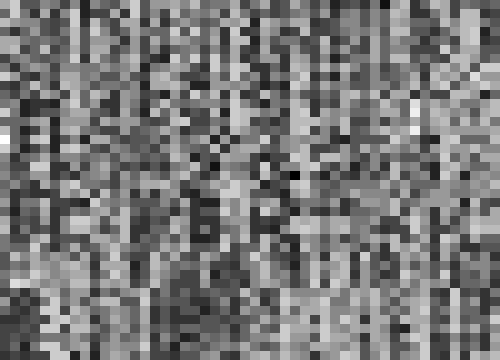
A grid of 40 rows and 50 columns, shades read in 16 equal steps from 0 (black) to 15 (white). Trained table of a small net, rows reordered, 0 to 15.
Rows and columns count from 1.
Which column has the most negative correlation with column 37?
14
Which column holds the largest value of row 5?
48
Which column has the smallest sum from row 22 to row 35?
20
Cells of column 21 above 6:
12
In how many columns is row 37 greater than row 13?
23
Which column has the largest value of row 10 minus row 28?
30
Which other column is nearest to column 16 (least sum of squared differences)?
2
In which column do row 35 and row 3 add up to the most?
8
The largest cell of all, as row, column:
16, 1
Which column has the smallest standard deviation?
38
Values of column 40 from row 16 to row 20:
12 9 7 11 11
